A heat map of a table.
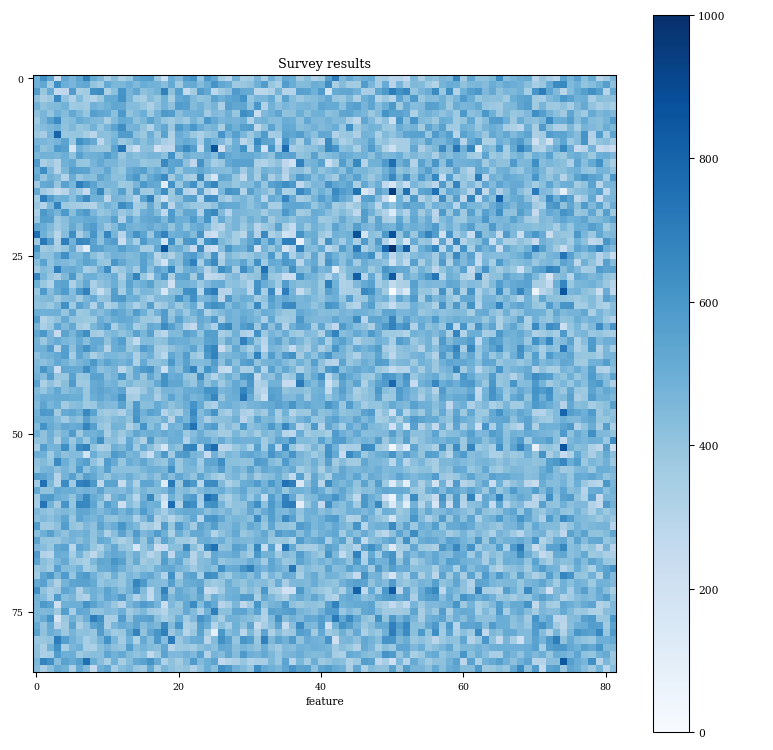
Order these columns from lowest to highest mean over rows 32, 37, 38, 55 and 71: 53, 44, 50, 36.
50, 53, 44, 36
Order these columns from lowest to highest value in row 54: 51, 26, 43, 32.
43, 51, 32, 26
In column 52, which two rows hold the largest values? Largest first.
24, 16
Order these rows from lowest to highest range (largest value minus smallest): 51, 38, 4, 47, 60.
4, 51, 38, 47, 60
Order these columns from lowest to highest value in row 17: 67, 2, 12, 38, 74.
38, 12, 67, 2, 74
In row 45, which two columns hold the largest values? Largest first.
29, 25
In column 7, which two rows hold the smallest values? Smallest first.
24, 53
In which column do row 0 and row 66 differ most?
14
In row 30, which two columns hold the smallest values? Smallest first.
50, 70
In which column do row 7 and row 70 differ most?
74
